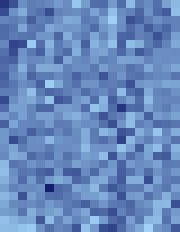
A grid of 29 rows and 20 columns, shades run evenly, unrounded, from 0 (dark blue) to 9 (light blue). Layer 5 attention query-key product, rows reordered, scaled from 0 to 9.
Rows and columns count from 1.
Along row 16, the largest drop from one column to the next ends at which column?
16
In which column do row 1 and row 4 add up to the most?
9
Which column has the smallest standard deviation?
5
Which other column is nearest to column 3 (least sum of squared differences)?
17
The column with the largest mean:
20
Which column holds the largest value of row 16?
15
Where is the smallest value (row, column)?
24, 6
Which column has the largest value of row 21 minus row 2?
1
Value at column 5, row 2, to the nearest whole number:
4
